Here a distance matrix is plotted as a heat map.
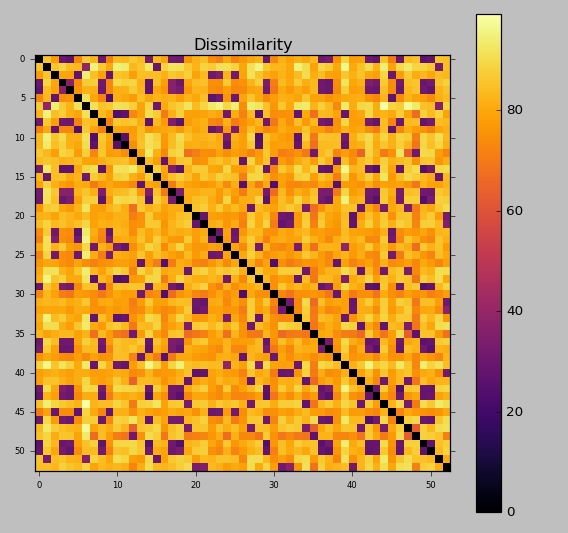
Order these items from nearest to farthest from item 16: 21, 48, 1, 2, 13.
13, 48, 21, 2, 1
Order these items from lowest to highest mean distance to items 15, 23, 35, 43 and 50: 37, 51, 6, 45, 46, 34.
37, 46, 45, 51, 6, 34
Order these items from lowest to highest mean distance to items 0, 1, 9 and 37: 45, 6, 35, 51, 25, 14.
14, 45, 25, 51, 6, 35
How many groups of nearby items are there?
8
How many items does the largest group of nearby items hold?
15
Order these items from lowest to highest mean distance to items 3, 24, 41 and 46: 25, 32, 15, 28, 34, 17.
17, 34, 28, 25, 32, 15
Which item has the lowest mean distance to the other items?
43
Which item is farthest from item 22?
6
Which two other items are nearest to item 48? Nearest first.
35, 12
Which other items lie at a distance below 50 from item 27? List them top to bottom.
19, 34, 41, 44, 47
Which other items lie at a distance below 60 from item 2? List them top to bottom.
5, 9, 22, 23, 25, 45
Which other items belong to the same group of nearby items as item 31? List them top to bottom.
20, 21, 32, 40, 52
